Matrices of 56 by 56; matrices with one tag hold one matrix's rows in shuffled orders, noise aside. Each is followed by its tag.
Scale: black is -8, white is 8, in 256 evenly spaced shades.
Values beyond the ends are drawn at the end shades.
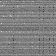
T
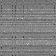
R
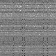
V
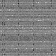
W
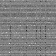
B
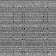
V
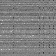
T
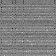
R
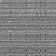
B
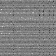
T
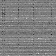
W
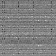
W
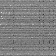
T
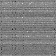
R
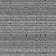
B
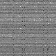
V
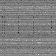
W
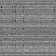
R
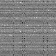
V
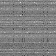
V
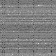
W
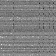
T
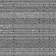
T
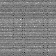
V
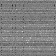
R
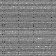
W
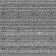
W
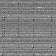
W
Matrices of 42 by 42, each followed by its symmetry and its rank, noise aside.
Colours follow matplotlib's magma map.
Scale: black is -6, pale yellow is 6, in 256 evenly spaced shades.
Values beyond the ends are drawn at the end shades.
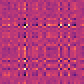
symmetric, rank one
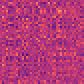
no symmetry, rank three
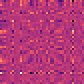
antisymmetric, rank two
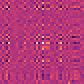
symmetric, rank one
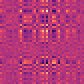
no symmetry, rank one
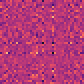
no symmetry, rank three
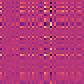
no symmetry, rank one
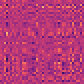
no symmetry, rank three
